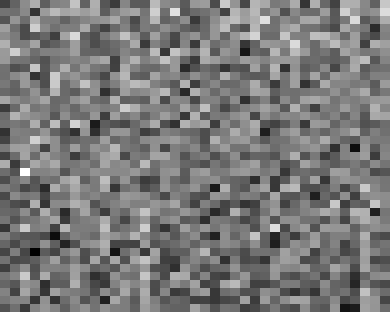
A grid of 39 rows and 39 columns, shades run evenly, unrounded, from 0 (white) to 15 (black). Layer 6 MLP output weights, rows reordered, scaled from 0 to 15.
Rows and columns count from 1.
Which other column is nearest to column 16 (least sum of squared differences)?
39
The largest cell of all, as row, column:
32, 4
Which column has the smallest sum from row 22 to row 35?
37
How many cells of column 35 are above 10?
7
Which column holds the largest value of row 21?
2
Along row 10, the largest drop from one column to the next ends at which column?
6
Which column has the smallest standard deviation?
9
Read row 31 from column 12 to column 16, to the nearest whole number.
11 11 11 6 10
